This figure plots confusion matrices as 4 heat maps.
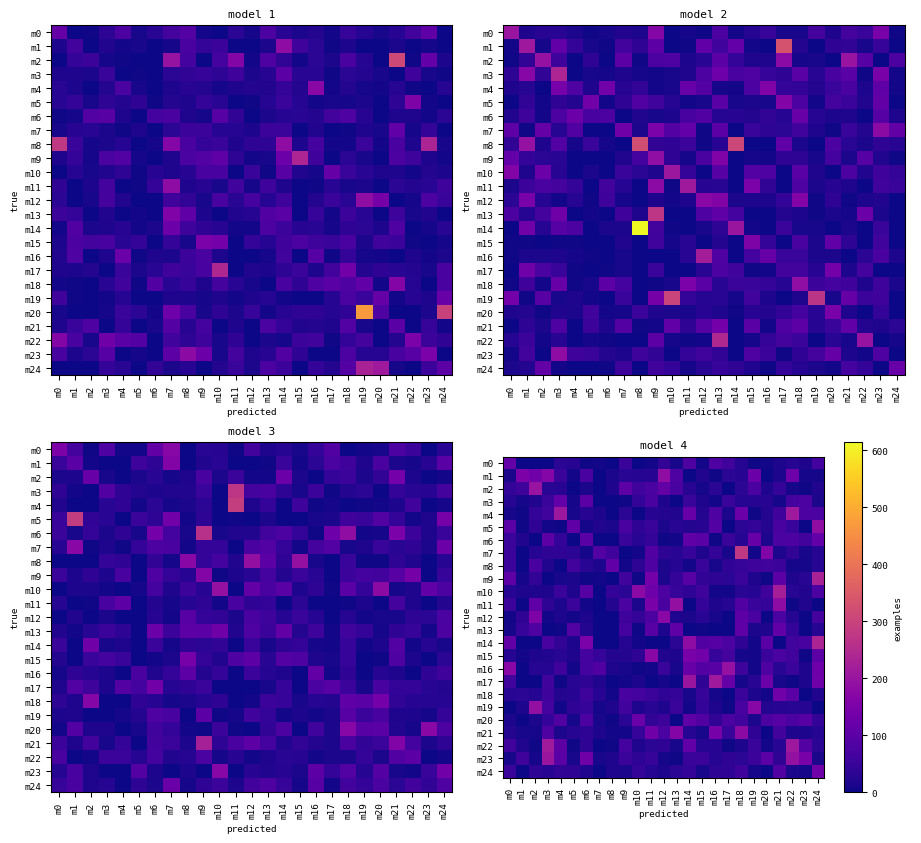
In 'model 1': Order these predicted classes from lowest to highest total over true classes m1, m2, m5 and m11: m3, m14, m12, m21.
m12, m3, m14, m21
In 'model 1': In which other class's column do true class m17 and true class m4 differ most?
m10
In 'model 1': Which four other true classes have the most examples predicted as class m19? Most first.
m20, m24, m12, m18
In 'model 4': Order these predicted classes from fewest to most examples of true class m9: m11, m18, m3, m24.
m3, m18, m11, m24
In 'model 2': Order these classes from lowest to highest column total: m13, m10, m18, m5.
m5, m10, m18, m13
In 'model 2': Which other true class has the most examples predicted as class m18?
m12
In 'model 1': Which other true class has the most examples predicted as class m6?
m18
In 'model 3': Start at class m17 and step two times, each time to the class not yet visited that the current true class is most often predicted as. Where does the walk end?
m9
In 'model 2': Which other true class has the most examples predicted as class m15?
m11
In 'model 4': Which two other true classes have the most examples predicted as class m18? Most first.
m7, m21
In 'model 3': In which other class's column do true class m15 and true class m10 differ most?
m20
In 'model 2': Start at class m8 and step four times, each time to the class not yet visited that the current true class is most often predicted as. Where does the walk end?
m20
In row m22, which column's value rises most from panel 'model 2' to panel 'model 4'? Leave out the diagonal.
m3
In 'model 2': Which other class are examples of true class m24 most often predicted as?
m2
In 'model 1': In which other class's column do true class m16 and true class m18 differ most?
m21
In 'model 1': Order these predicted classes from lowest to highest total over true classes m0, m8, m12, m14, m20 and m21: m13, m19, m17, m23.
m17, m13, m23, m19
